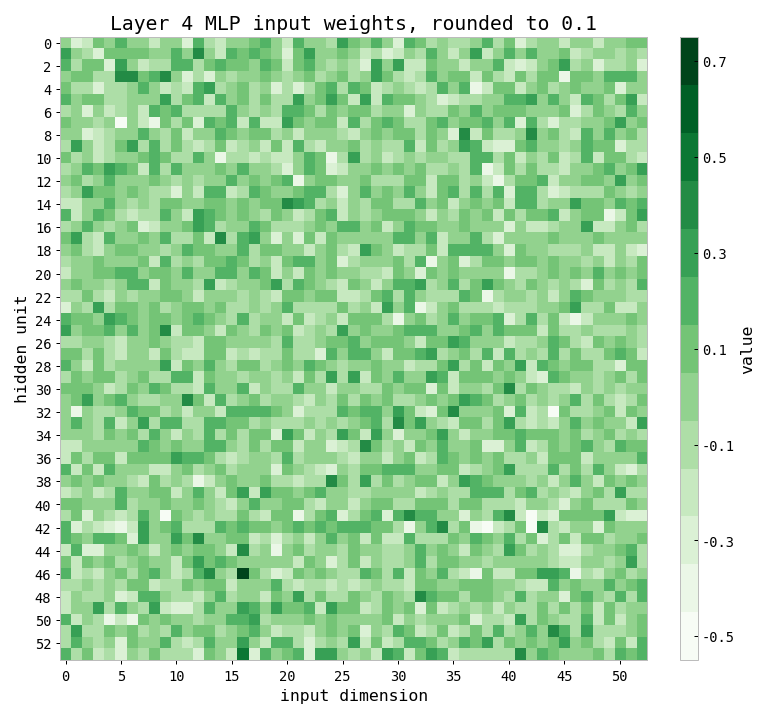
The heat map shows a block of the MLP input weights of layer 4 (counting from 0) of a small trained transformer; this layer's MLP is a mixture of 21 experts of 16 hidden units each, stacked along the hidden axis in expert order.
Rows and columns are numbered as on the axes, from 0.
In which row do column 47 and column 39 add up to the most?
51
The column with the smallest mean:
19
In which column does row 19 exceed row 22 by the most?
38
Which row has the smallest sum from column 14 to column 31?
10
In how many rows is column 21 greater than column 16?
14
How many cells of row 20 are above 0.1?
7
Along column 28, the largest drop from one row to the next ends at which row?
4
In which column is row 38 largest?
24
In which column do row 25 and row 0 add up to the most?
25
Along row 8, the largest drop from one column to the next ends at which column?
37
